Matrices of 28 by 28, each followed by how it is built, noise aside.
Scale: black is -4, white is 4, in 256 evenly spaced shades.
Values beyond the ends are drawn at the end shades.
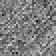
Hankel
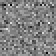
uneven rows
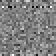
uneven rows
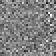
low rank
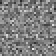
repeating columns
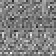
repeating columns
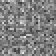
blocks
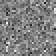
uneven columns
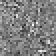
block diagonal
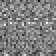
repeating columns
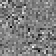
block diagonal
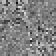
block diagonal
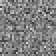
repeating columns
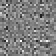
low rank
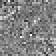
block diagonal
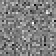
uneven rows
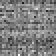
blocks
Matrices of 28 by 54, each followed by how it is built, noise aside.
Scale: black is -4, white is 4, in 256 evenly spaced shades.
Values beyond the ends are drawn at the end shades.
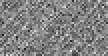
Hankel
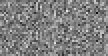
repeating rows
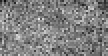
smooth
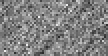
Hankel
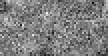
smooth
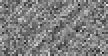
Hankel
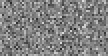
repeating rows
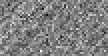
Hankel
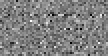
uneven rows
